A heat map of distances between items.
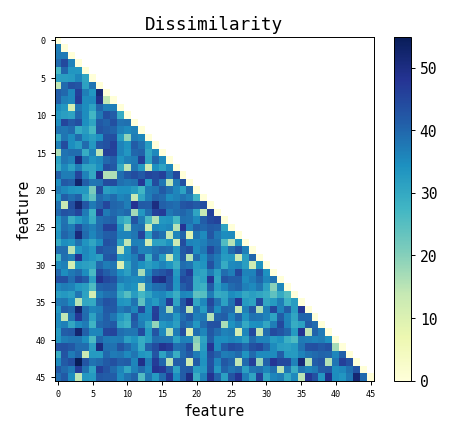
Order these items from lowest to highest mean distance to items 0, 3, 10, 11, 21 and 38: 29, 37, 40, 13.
13, 40, 29, 37
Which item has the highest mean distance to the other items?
22
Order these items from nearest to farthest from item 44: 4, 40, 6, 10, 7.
10, 40, 4, 7, 6
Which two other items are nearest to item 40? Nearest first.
41, 20
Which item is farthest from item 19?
3
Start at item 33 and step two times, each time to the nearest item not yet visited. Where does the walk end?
31
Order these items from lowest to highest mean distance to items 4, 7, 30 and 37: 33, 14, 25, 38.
33, 38, 25, 14
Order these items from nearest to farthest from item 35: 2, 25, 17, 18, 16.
17, 2, 25, 18, 16
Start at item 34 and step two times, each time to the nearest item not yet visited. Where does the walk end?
20
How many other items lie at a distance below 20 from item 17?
4
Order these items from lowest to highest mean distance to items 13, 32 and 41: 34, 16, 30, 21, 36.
34, 21, 30, 36, 16
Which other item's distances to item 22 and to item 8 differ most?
7
